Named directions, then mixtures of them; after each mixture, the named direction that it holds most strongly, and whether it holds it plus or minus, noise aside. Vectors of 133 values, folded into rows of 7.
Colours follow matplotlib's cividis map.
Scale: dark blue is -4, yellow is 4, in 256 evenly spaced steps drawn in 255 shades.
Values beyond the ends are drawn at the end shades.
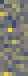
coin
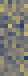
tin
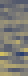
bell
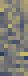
tin, plus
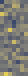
coin, plus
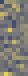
coin, plus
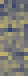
bell, plus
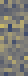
tin, minus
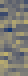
bell, plus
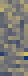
tin, plus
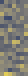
coin, plus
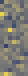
coin, plus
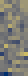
coin, minus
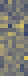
tin, minus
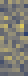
tin, minus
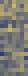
bell, minus
